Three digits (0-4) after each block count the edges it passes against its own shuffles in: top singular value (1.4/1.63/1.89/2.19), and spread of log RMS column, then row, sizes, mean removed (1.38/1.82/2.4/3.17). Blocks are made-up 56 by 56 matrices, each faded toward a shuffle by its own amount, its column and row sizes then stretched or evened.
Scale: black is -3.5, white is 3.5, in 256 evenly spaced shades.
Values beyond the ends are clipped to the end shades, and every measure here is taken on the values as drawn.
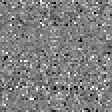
2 0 2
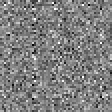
2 2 0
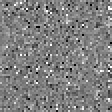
1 2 1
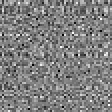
4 0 2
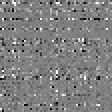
2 3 4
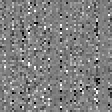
1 4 0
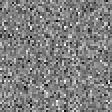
3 1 1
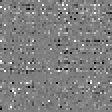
2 2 3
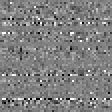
3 1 4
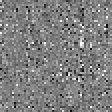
1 2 2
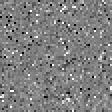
0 1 0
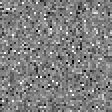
0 0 0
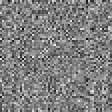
4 1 2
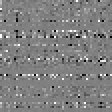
3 2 4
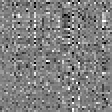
4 3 1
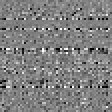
4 1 4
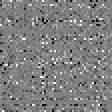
0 2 3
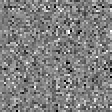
1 2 2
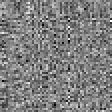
3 2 0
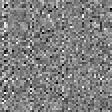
3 2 0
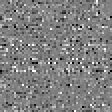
2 0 3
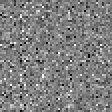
1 2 1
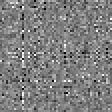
3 2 2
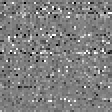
1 0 3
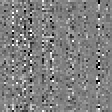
0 4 0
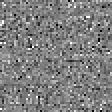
1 1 1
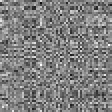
4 3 0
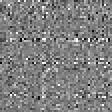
3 2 3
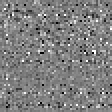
0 1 3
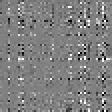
4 4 3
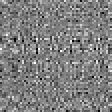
4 0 2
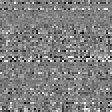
2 0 4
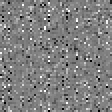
0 3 0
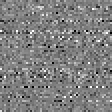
0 0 4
